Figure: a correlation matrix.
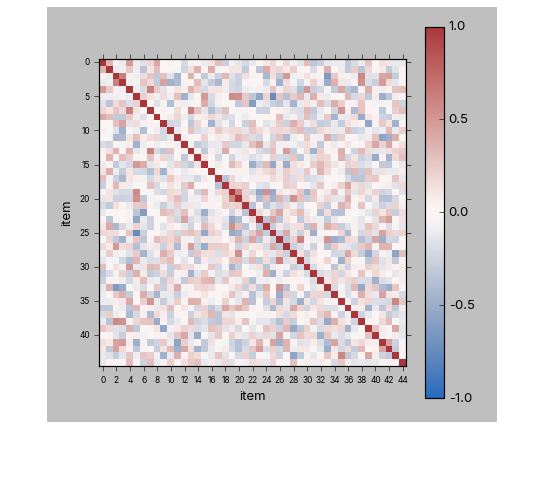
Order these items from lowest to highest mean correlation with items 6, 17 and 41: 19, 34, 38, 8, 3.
8, 19, 38, 3, 34
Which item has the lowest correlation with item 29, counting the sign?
35
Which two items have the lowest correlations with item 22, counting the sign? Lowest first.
6, 15
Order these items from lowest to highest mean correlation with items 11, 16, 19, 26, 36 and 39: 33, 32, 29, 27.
27, 32, 29, 33
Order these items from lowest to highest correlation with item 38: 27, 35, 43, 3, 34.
43, 35, 27, 34, 3
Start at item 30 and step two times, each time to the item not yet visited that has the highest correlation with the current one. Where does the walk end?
7
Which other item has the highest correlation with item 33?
26
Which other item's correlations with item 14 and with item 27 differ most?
42
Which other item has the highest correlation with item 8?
0
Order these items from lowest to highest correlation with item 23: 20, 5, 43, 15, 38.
5, 20, 15, 38, 43
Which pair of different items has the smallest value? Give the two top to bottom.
5, 25
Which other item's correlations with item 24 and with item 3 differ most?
2
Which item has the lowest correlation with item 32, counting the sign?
40
